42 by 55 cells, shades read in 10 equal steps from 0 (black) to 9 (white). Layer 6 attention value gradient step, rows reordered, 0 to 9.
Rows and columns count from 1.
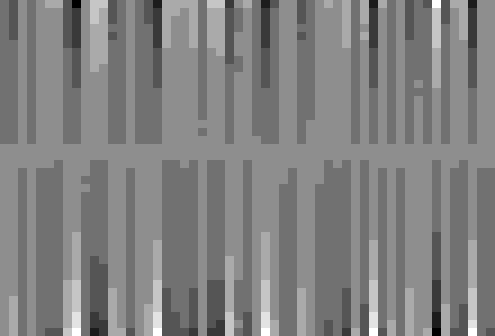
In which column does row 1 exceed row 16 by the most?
49
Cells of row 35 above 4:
26
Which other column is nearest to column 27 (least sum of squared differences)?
47
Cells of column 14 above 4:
24
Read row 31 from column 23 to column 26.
5 4 4 5
